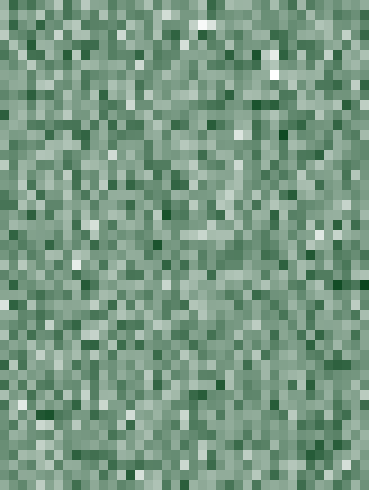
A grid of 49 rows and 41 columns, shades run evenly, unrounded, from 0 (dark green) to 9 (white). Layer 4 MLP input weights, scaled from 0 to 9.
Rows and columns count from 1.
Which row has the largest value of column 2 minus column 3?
37
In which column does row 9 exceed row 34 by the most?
40
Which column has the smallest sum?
38
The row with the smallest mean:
13
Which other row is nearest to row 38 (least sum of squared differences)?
44
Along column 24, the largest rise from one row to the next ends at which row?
3
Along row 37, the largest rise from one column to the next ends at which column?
2
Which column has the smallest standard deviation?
28
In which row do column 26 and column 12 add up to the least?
10
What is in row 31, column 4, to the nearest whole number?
6
